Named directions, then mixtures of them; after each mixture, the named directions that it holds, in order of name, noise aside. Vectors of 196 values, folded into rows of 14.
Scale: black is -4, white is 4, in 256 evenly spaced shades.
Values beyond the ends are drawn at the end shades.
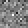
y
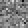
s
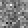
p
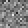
y.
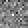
y.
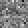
s.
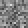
p, s.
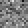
p, s.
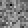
p.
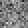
p, s.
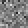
p, y.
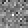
y.
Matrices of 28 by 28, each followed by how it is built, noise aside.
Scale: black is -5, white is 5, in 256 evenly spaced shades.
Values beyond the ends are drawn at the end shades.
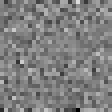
uneven rows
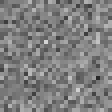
Hankel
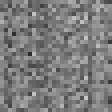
repeating rows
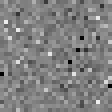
sparse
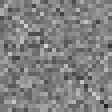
diagonal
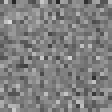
uneven rows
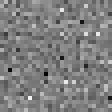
sparse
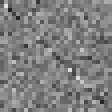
diagonal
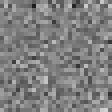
low rank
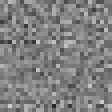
low rank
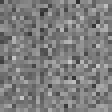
repeating rows
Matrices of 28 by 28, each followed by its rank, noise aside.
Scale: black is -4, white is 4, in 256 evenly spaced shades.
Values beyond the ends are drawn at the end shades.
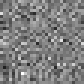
six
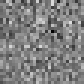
six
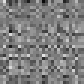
three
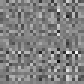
two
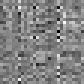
four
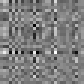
two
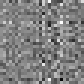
four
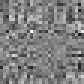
four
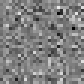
six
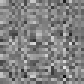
four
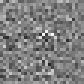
six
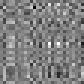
three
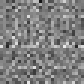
four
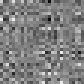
three
